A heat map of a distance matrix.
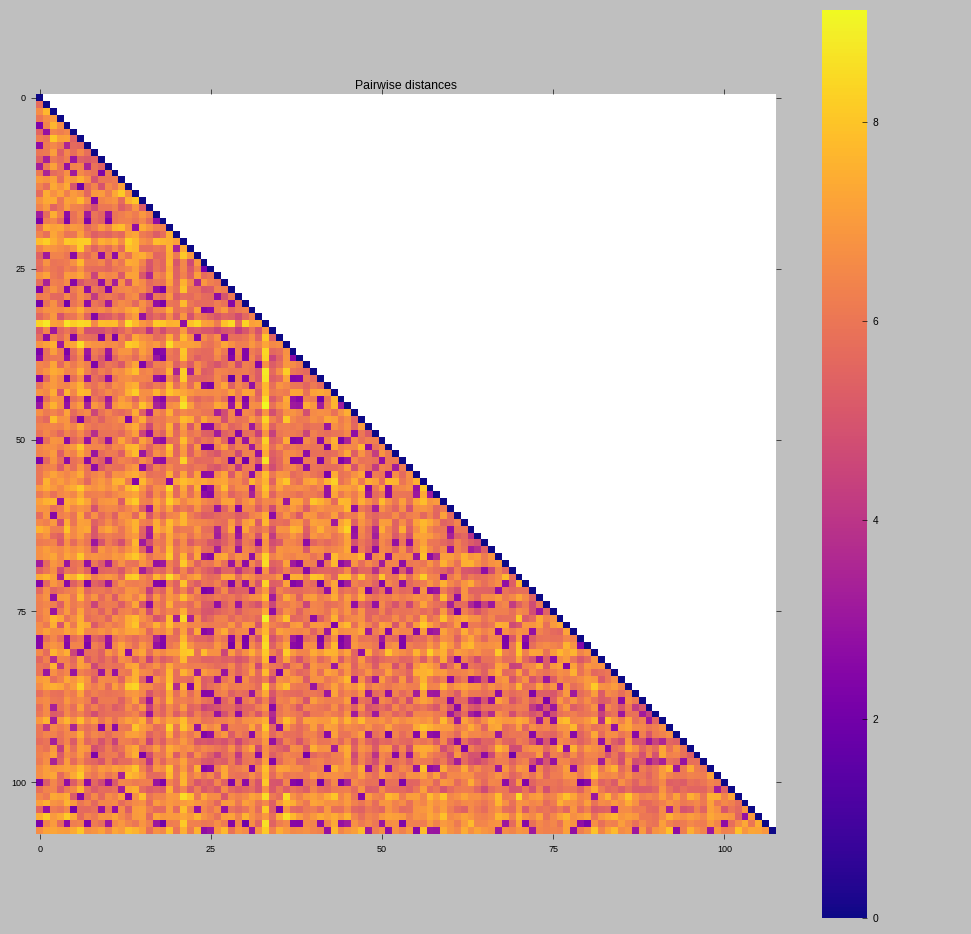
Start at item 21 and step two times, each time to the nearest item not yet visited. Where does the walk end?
29
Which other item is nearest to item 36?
70
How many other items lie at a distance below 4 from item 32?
8
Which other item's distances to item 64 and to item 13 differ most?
6
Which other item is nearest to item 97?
34
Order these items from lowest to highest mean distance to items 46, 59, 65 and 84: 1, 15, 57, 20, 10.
15, 1, 20, 10, 57
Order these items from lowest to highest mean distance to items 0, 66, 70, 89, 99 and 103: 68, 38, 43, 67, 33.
38, 68, 43, 67, 33
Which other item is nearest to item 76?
40
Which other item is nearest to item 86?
22
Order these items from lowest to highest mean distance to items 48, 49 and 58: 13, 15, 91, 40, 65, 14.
65, 15, 40, 91, 13, 14
